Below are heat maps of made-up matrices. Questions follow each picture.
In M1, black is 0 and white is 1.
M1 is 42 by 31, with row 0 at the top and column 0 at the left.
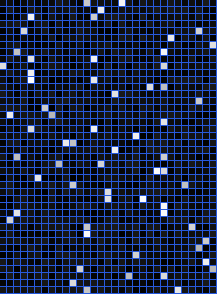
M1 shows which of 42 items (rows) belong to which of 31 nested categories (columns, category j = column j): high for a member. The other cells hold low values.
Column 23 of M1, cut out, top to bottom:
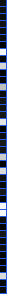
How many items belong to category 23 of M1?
9
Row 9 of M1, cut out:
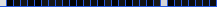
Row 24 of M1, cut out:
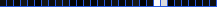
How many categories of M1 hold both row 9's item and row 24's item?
1
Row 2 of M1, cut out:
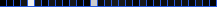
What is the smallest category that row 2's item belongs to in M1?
13
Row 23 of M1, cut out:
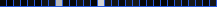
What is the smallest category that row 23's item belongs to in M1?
8
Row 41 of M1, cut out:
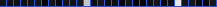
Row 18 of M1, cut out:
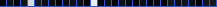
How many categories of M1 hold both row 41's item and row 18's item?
0
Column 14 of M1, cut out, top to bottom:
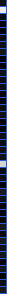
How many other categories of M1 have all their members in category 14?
1
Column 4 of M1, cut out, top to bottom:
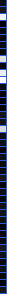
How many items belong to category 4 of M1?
5
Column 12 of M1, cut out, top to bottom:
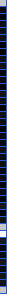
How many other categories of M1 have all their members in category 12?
3
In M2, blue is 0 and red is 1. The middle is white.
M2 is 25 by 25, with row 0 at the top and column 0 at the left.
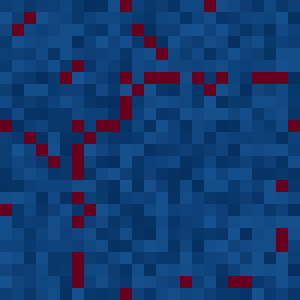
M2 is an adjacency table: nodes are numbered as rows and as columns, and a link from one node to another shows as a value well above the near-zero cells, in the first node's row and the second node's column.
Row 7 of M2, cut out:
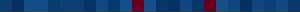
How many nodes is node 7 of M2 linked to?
2
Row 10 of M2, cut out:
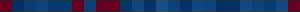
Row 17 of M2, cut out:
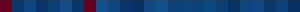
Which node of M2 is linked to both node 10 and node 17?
node 0
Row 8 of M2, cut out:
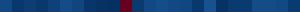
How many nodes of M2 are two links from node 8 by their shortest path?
4
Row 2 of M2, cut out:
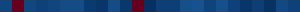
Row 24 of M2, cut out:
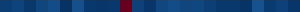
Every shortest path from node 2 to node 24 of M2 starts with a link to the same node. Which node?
node 11
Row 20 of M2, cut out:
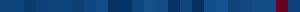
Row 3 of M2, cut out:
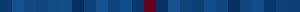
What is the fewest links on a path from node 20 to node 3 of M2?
4
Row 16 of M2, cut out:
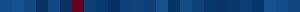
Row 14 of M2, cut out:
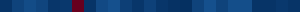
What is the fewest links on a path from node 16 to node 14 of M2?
2
